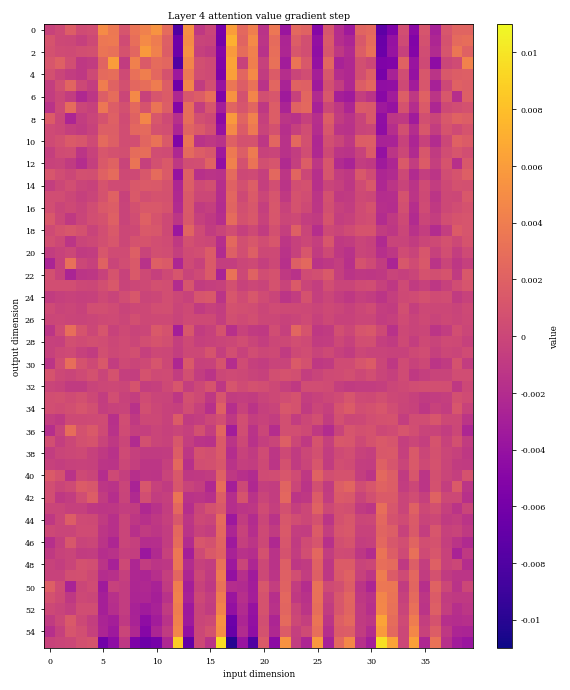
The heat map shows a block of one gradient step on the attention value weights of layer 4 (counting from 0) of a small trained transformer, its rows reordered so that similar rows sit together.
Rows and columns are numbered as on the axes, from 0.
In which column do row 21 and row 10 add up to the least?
12
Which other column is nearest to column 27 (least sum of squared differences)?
28
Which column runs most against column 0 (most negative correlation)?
2
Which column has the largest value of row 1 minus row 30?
17
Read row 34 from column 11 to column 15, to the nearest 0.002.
0 0 0 0 -0.002
